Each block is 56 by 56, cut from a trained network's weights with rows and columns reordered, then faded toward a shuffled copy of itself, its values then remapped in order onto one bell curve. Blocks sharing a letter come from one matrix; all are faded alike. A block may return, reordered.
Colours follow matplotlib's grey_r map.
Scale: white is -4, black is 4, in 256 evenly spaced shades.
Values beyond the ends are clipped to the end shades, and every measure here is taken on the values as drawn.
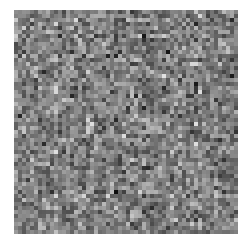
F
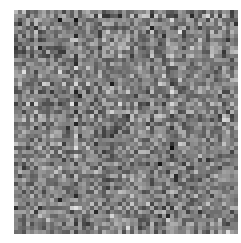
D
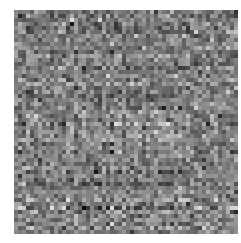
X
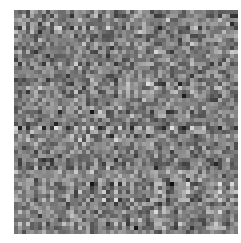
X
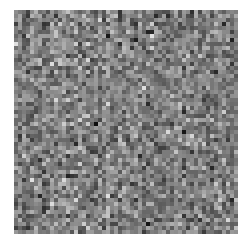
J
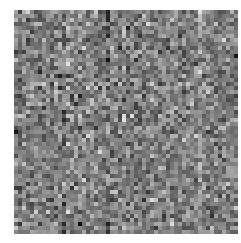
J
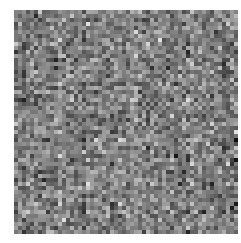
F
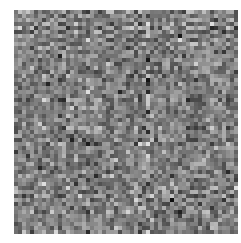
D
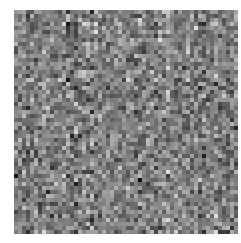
F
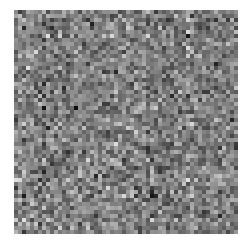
F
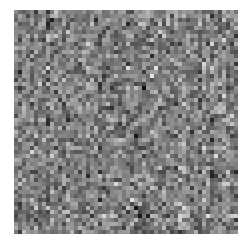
F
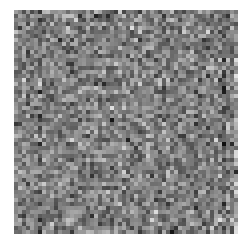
J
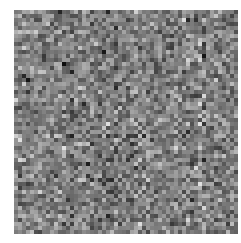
F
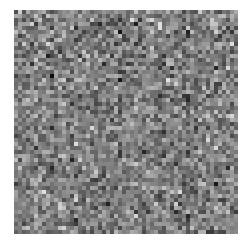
F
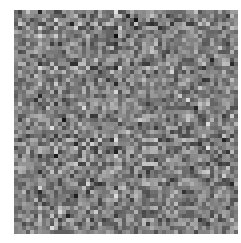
D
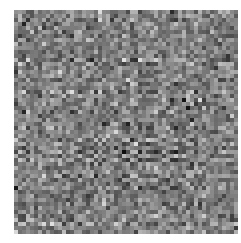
D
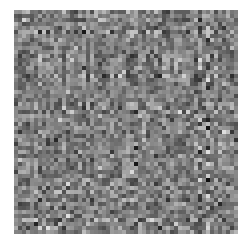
D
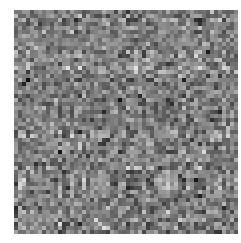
X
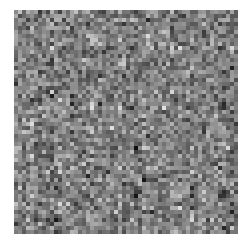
F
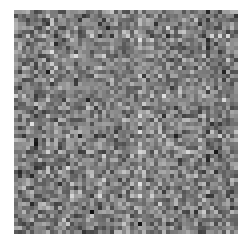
J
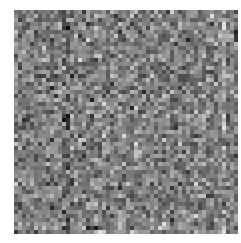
J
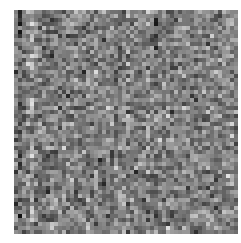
J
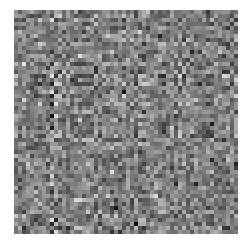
D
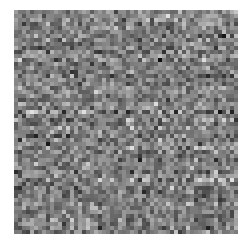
X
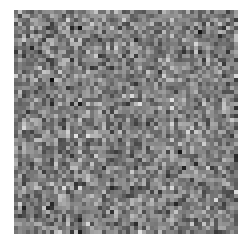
F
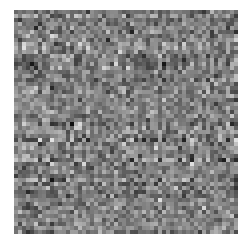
X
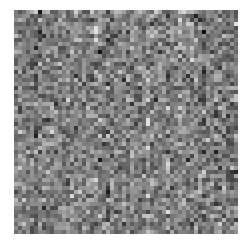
F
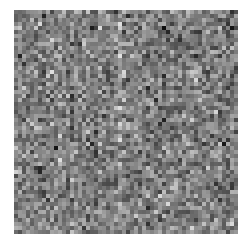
F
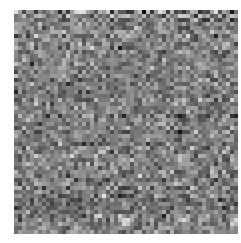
X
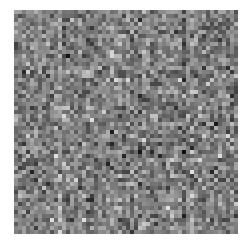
J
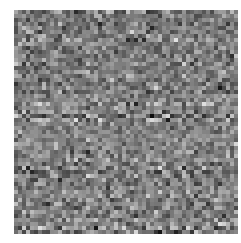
X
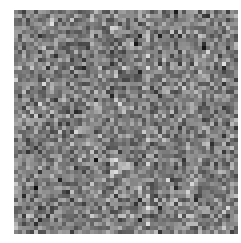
J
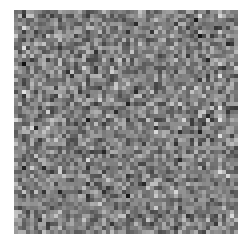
F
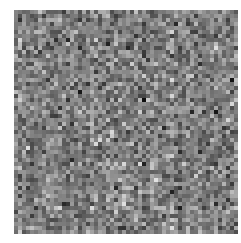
F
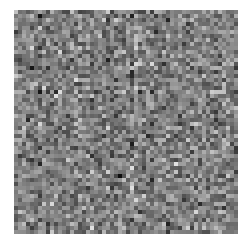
F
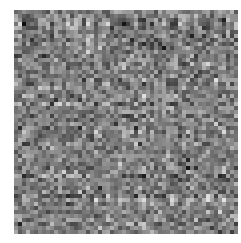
X
